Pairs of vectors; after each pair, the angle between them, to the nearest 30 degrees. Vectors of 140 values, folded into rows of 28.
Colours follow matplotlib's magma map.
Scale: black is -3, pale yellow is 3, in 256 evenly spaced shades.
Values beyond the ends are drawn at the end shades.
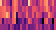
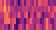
60 degrees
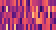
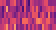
30 degrees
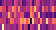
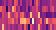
30 degrees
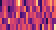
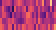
60 degrees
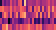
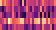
150 degrees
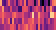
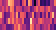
60 degrees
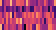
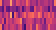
30 degrees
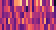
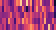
30 degrees
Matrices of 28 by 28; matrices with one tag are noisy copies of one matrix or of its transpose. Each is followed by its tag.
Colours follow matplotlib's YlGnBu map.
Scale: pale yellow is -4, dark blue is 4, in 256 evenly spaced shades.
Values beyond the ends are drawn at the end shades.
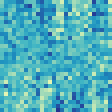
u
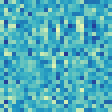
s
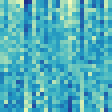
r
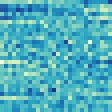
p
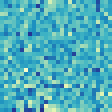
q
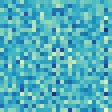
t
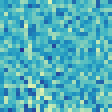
q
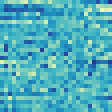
p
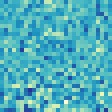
q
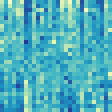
r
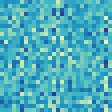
t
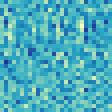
s
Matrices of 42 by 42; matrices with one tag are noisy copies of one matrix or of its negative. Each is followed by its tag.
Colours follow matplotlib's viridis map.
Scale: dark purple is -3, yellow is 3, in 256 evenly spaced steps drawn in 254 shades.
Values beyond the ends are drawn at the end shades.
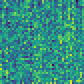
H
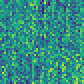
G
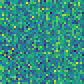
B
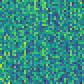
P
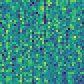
G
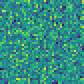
B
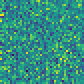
B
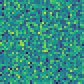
B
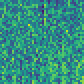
G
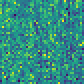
H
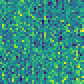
G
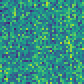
H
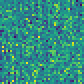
P
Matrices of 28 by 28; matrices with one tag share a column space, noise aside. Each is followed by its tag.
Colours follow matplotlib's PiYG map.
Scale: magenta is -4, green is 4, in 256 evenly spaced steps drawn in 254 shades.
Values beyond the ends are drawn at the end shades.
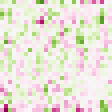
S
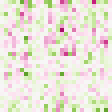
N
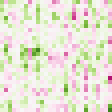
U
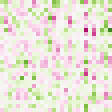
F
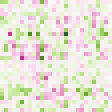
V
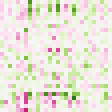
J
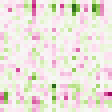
J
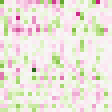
F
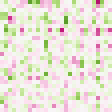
F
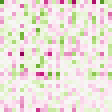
N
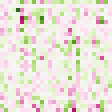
S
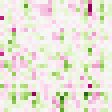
J
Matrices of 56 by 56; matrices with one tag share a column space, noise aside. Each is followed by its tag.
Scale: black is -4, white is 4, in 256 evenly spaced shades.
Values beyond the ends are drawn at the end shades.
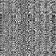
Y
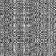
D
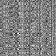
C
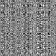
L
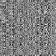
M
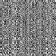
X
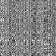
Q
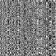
X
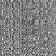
X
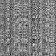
D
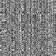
Y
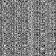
C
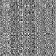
L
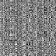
Q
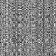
D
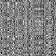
X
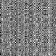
D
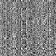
X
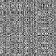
L
